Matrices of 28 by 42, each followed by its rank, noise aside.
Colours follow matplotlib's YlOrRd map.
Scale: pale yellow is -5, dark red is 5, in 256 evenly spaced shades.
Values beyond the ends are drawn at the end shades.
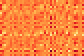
two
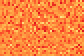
six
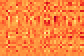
three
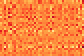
three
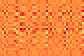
two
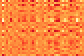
two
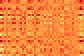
two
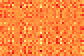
three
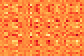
two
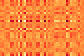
one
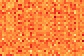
six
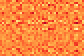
three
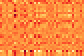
two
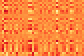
two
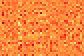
six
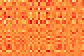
two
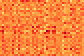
four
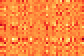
three
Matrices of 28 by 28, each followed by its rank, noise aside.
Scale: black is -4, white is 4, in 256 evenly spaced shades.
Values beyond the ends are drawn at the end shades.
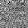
six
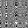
two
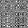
three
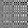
one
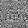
six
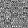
six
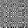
two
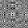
three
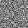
six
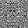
four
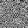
six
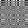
one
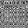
three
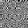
four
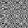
four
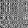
three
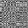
three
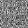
six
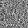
six
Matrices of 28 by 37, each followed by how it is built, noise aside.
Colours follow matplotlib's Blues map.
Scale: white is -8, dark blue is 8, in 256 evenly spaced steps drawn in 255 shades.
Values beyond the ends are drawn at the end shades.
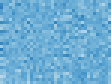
low rank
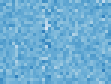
uneven columns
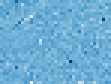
sparse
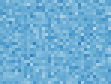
repeating rows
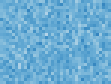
repeating rows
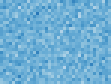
repeating rows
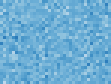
uneven columns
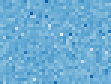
sparse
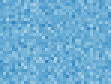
repeating rows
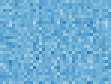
low rank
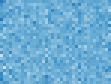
uneven columns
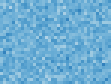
repeating rows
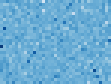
sparse
